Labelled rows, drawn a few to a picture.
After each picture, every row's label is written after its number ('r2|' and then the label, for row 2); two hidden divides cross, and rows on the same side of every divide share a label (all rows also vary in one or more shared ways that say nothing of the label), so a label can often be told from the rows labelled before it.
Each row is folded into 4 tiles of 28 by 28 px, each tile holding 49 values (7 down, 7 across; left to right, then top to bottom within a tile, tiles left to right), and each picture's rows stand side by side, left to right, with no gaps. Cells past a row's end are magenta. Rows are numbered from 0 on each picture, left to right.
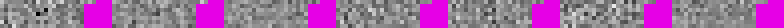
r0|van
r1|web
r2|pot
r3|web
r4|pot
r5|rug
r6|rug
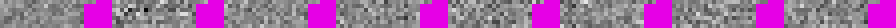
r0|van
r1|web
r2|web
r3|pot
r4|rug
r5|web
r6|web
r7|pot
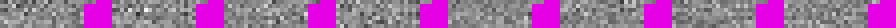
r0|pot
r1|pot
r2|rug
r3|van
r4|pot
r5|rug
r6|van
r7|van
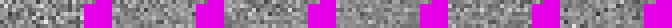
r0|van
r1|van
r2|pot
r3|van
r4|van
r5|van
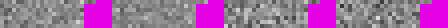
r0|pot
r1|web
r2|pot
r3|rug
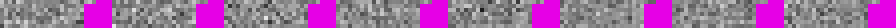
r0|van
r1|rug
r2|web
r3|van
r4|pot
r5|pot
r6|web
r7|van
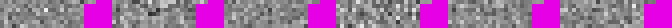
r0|web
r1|web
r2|pot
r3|web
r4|web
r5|van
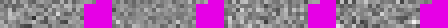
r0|rug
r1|pot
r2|web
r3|web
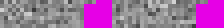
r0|pot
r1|web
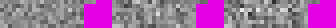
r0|web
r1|van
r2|van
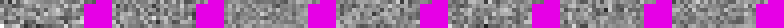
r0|van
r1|web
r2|pot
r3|van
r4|van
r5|rug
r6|pot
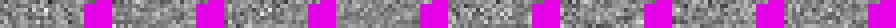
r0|rug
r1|pot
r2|pot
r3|van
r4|web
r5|web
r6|van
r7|pot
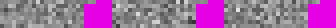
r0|pot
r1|rug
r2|web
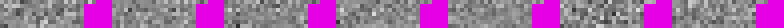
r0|rug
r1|pot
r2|web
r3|pot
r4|pot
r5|rug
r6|van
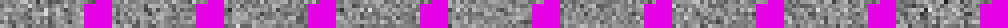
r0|rug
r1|van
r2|rug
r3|rug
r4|van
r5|pot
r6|van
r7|web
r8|web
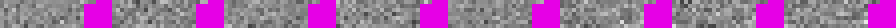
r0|rug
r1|web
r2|van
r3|van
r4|web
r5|rug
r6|van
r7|pot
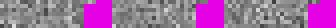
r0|rug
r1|van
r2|van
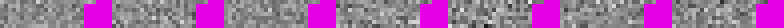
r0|rug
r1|web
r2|rug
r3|web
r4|van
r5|pot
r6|rug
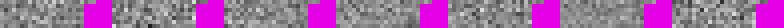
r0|web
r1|van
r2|pot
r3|van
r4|pot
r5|web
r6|pot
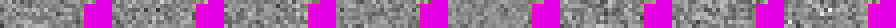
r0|rug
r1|web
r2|rug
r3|rug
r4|web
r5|pot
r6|web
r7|pot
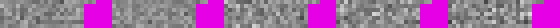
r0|rug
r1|web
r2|rug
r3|van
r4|rug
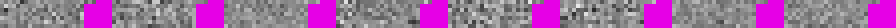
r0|rug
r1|van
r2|pot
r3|rug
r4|web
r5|web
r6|van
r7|van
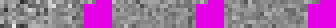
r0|rug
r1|van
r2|rug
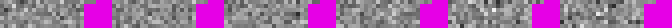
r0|pot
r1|rug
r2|pot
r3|van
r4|pot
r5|rug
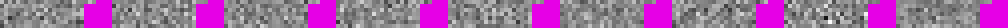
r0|van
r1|rug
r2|web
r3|pot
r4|van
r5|pot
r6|web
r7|rug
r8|pot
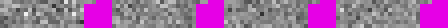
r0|rug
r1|web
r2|rug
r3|web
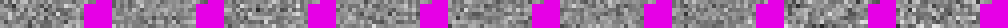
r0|rug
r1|pot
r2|web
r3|rug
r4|van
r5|pot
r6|web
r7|van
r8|pot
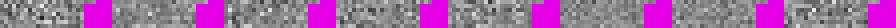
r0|web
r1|pot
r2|web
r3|van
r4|pot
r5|pot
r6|rug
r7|rug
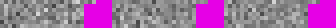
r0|pot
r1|rug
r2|van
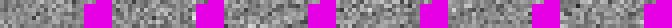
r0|van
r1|rug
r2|web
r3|van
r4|van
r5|web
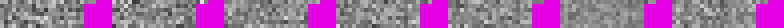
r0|web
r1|van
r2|pot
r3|web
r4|web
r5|web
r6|pot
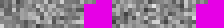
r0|web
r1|van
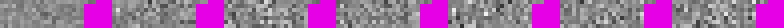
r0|pot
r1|van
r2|van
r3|pot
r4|web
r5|rug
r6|van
